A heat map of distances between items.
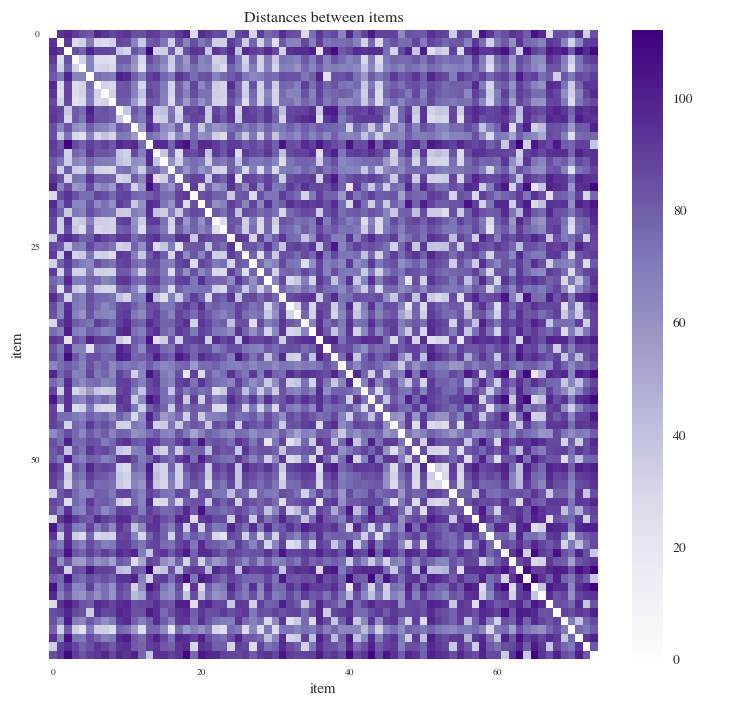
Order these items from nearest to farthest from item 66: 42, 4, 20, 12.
20, 12, 4, 42
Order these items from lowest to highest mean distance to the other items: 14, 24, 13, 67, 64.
14, 24, 67, 64, 13
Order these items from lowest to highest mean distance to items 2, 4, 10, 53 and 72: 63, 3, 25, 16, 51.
51, 25, 63, 16, 3
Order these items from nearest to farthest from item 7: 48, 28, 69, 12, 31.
28, 12, 69, 48, 31
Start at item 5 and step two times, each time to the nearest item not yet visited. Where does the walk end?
68
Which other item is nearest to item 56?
50
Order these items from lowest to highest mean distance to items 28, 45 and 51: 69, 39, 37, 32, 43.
43, 39, 37, 32, 69
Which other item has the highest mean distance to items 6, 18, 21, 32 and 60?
73
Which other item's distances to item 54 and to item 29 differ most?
48
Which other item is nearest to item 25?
17
